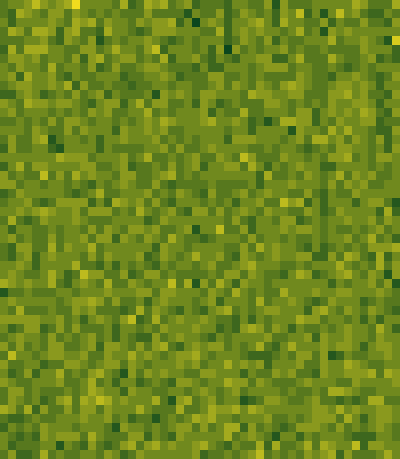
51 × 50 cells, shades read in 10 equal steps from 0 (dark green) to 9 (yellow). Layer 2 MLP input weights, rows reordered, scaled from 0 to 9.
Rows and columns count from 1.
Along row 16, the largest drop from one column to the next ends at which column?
7
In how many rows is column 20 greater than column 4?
23
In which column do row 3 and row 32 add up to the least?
25
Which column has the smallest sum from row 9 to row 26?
41
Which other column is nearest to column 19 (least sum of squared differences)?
46
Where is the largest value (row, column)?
1, 10
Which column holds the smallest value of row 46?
5
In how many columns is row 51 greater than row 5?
21
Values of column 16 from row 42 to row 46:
1 4 2 5 4
